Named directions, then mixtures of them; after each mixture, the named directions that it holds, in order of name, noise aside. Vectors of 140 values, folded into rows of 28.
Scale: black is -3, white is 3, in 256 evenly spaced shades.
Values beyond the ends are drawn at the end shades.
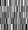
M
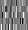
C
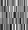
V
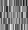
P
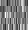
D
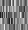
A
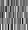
C, M.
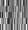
A, C, M.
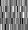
C, M.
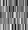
V.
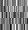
V.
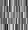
D, M, P.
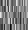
A, P, V.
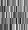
D, V.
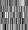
C, D, M.
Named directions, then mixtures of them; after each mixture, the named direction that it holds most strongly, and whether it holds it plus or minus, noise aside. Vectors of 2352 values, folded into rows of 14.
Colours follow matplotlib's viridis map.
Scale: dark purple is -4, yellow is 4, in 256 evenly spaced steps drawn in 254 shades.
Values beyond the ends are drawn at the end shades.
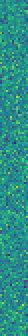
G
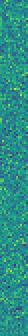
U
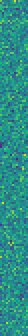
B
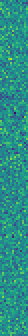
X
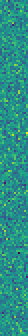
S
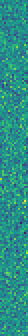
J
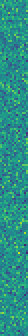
J, minus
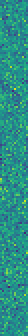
J, plus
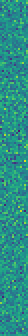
X, minus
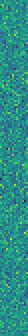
J, minus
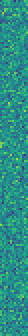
B, minus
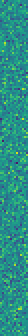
U, minus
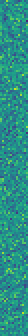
U, plus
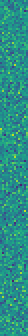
S, plus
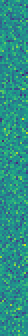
U, minus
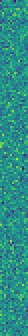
B, minus
